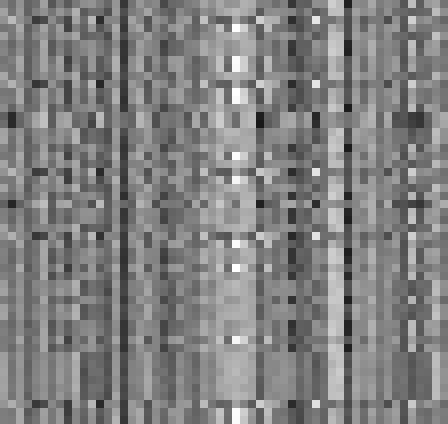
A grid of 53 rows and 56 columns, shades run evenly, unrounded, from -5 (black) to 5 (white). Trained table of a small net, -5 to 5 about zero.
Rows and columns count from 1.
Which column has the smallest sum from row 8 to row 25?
16
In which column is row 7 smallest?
44
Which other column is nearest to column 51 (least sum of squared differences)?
38
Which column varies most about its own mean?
52
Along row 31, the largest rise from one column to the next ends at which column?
30
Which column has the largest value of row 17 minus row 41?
37
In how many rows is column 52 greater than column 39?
32
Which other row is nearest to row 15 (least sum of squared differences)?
26
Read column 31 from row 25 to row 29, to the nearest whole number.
2 2 2 2 2
